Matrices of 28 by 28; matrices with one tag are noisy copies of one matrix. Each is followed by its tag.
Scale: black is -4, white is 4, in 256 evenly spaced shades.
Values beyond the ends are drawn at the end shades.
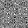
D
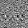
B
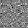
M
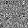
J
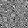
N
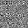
J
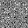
D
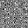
D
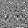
B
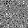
J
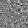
M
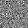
J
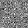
D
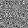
J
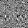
B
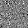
J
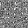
D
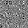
J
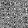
D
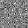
D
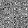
D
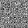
D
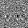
B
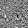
B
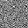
N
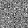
D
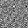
N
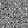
D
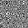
J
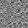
M
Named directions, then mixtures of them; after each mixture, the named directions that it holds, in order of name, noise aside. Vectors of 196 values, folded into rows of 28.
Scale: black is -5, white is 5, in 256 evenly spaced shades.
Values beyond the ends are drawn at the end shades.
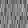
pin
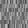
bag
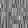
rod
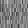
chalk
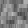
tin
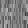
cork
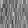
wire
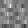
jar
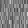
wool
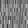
cork, pin, wool.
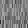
cork, pin, rod.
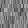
pin, tin, wool.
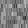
rod, tin.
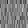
bag, pin.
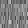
pin, wool.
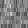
chalk, jar, tin.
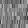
pin, rod, tin.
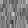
tin, wire.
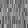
bag, cork, rod.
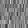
bag, wool.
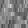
bag, jar, tin.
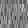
pin.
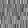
bag, pin, rod.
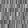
bag.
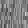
cork.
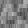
tin.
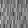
bag, chalk, wire.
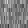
jar, pin.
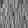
wire.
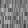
cork, jar, pin.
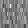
jar, wire.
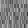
wool.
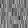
rod.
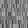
rod, wire, wool.
